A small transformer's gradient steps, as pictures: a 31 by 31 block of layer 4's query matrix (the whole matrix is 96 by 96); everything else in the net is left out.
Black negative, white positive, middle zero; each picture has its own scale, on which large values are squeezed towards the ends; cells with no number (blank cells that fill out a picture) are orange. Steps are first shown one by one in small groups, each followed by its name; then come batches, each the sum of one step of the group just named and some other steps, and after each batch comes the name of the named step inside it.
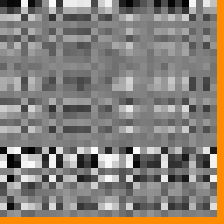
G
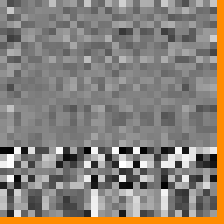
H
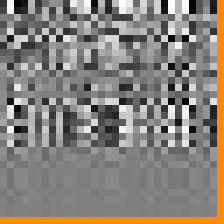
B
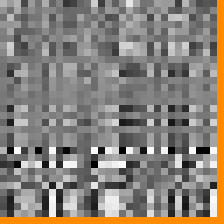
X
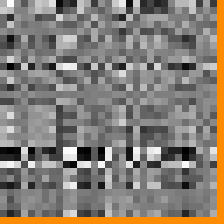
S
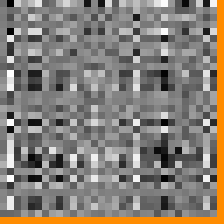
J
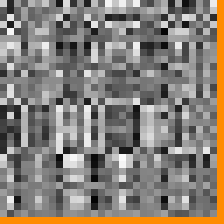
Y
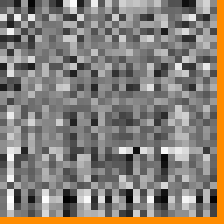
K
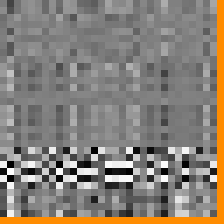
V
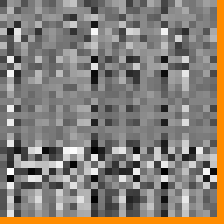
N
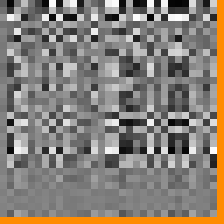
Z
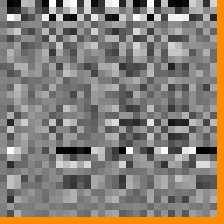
Z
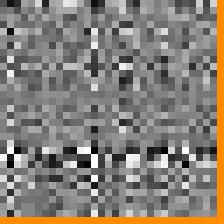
J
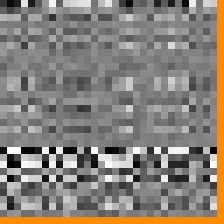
G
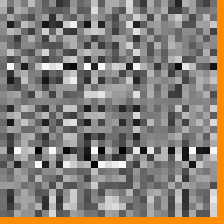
X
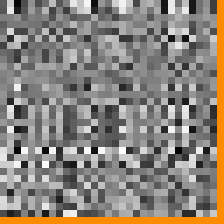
B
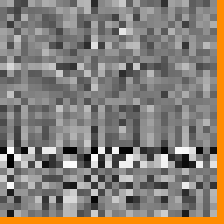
Y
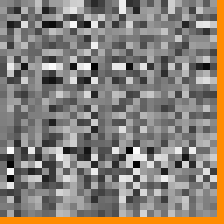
N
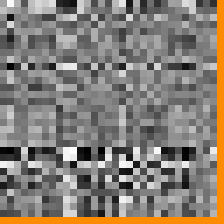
S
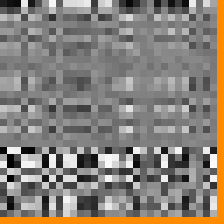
G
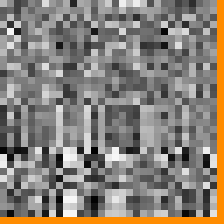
Y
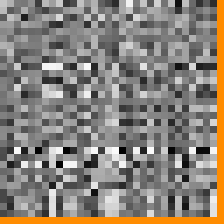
X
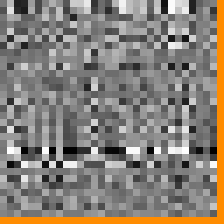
B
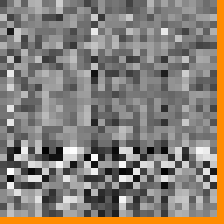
N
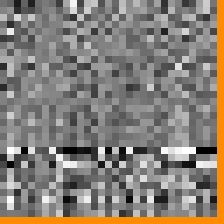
K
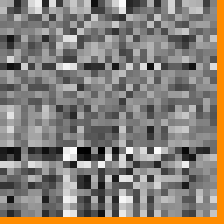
S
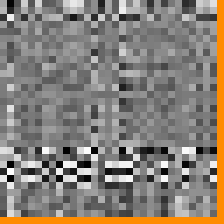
V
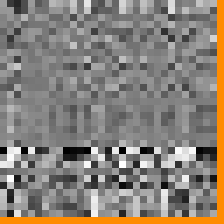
H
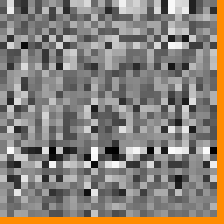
B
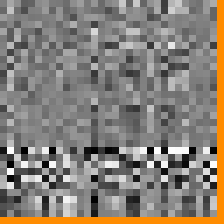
N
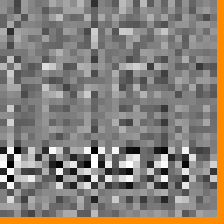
V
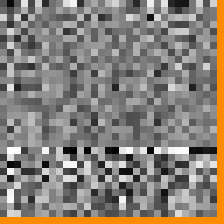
K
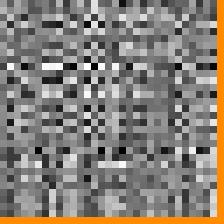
X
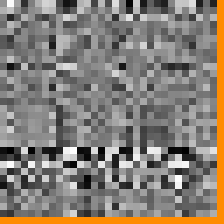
S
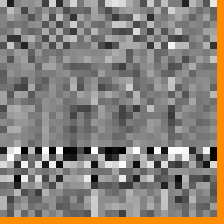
H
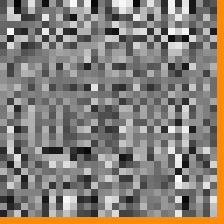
B
